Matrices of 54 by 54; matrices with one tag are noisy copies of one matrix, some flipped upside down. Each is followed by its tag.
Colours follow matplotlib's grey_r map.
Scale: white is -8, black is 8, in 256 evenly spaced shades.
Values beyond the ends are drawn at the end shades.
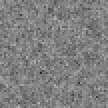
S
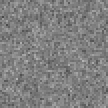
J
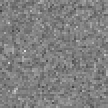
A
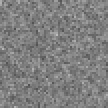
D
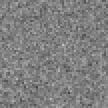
J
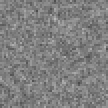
S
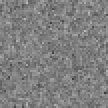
A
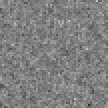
S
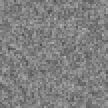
S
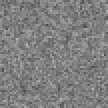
J
